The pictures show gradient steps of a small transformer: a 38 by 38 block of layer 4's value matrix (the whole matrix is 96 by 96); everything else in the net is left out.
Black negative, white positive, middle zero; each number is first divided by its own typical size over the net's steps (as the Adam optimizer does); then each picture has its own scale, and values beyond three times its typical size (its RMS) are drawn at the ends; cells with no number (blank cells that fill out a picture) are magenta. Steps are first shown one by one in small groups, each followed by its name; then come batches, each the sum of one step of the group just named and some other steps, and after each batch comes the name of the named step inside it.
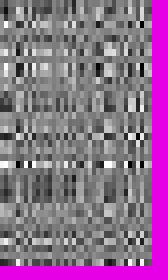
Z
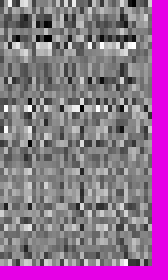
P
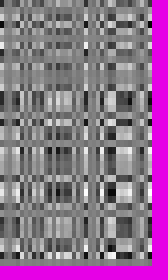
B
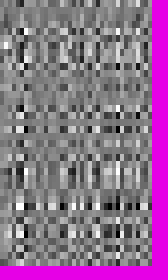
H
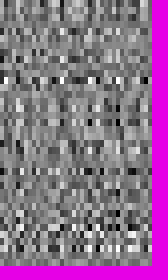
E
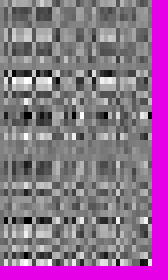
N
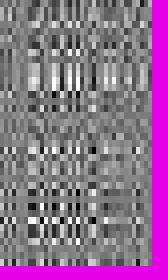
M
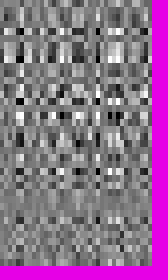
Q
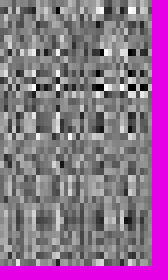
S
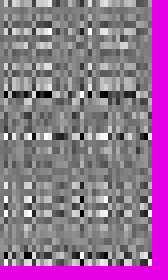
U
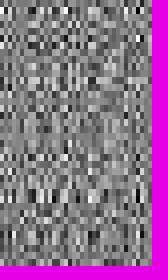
M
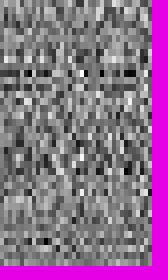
Q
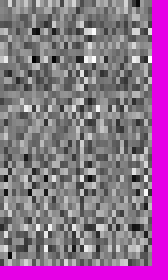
P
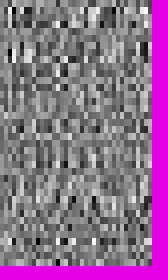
S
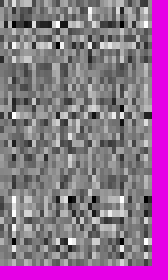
P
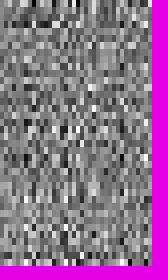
P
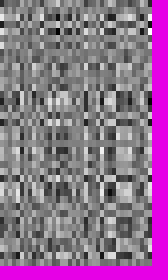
B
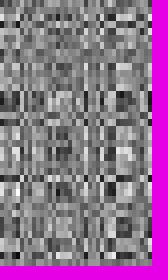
B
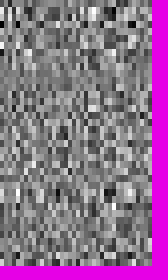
B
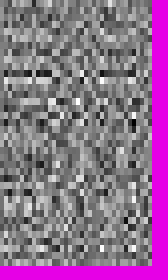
N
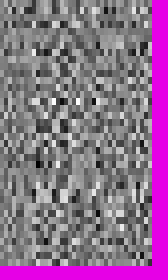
S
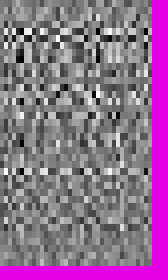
Q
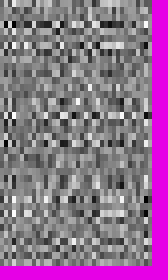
U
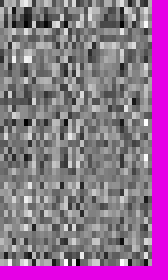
P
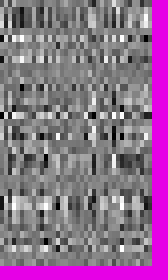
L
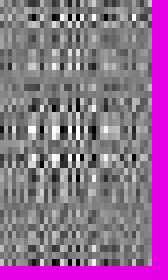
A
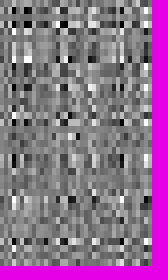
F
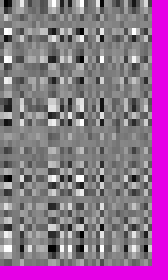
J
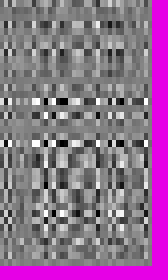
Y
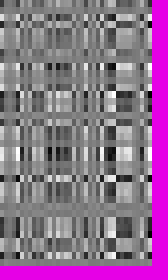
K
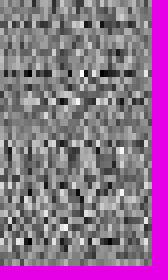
Y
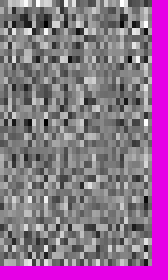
F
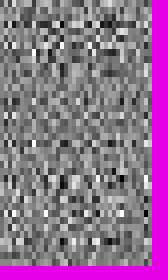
Y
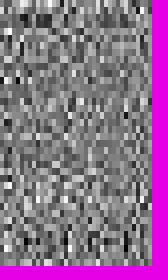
J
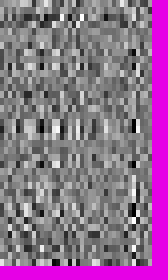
A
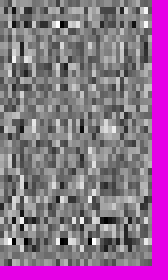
F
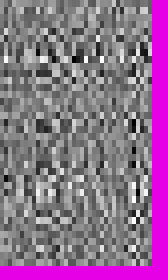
J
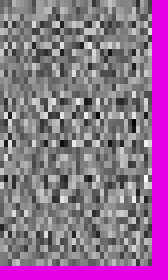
Y
